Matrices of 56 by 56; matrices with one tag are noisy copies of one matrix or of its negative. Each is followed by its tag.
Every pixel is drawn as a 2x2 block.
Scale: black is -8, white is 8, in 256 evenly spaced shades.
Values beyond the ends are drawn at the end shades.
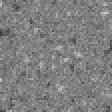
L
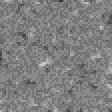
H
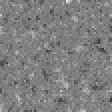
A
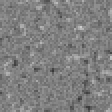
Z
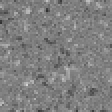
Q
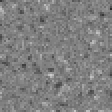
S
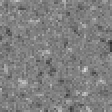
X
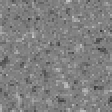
A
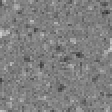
L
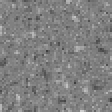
A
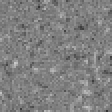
Z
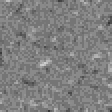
H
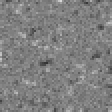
H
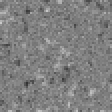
Q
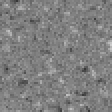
X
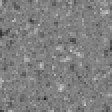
L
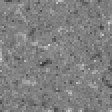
H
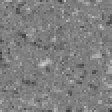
H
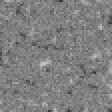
H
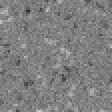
Q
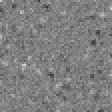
S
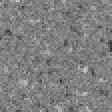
X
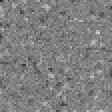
S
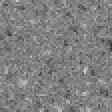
X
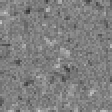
Q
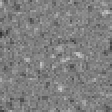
L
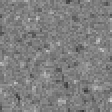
A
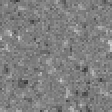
X
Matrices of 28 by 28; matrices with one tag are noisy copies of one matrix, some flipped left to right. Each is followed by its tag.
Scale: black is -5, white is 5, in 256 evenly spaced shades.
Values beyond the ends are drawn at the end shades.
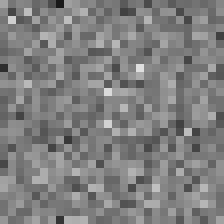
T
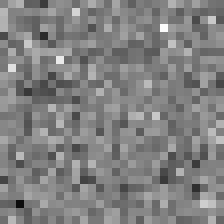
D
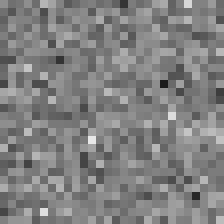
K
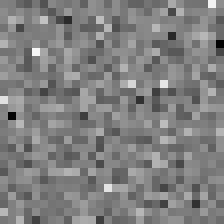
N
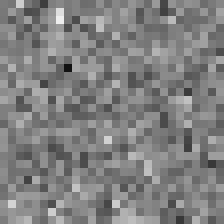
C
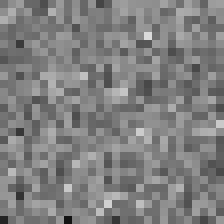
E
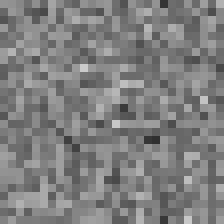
T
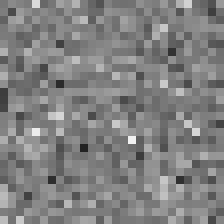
K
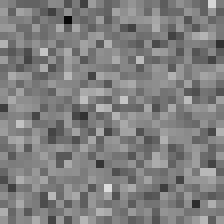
N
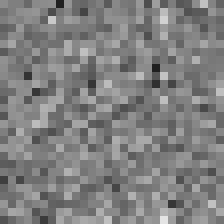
C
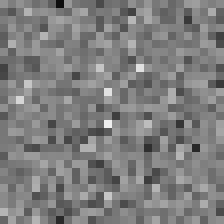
T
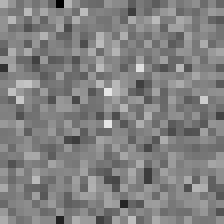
T
